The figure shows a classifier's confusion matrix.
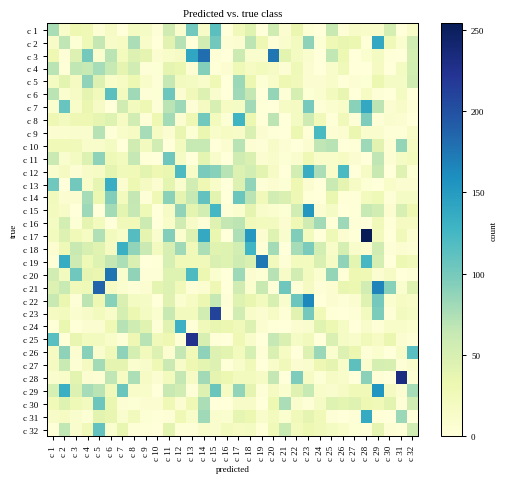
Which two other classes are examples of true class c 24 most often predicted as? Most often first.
c 12, c 7
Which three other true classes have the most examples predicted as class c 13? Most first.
c 25, c 3, c 20
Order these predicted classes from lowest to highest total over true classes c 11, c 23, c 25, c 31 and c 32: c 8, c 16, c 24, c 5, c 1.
c 16, c 24, c 8, c 1, c 5
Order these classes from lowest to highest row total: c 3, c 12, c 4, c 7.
c 4, c 7, c 3, c 12
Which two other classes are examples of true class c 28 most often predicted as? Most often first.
c 31, c 22
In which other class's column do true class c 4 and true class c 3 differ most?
c 20
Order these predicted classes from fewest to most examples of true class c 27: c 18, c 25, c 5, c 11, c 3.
c 3, c 18, c 25, c 11, c 5
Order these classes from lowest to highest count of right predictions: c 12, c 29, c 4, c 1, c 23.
c 4, c 1, c 23, c 12, c 29
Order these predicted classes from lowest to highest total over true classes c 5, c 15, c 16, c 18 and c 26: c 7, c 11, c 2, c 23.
c 11, c 2, c 7, c 23
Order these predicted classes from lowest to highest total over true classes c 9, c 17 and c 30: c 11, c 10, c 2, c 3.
c 10, c 3, c 2, c 11
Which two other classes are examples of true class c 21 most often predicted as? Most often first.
c 5, c 29
